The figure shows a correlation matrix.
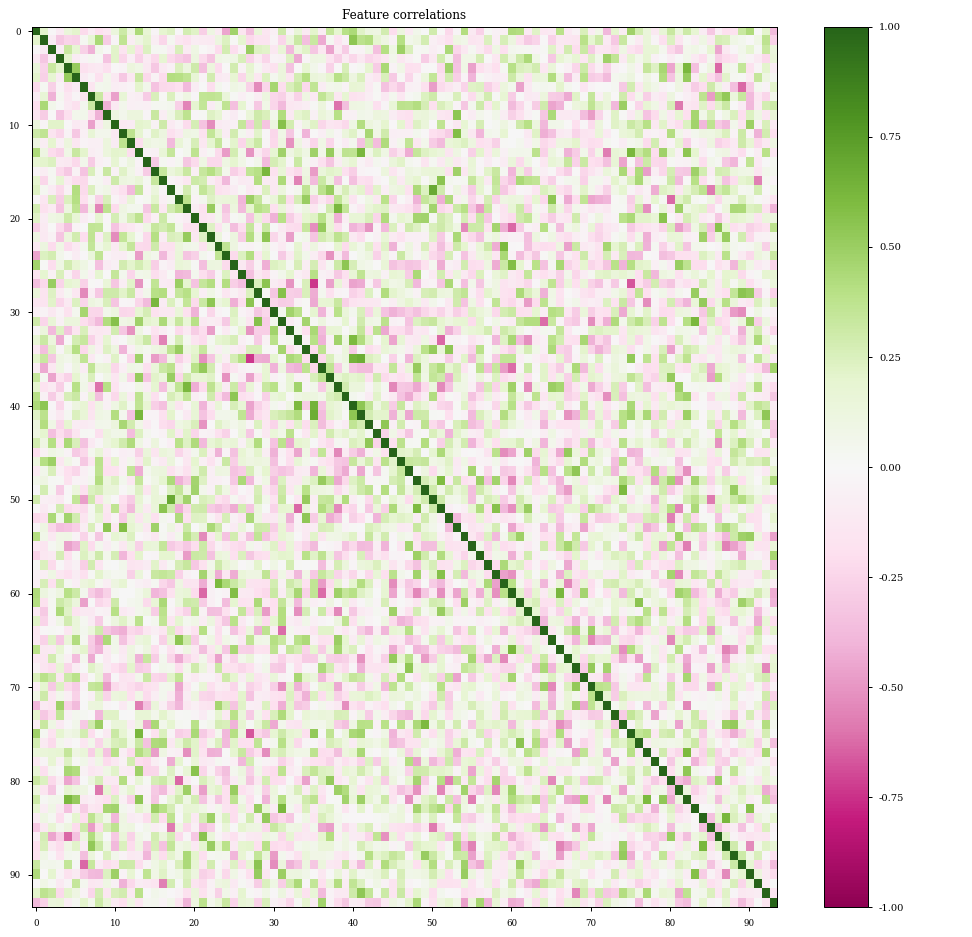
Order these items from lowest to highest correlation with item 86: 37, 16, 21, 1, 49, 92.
92, 49, 16, 1, 37, 21
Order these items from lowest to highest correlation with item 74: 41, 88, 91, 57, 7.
91, 57, 7, 41, 88
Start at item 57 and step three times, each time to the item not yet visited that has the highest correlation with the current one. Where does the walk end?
72
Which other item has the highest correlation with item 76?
61
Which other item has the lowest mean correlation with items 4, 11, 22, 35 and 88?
55
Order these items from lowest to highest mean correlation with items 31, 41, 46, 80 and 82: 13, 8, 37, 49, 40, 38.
38, 8, 37, 49, 40, 13
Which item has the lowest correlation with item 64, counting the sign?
31
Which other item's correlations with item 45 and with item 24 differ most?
59
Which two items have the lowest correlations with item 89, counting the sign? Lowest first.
6, 30
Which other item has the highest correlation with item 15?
29
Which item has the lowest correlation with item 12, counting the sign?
32
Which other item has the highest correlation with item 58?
51
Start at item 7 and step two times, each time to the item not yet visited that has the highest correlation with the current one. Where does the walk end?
84
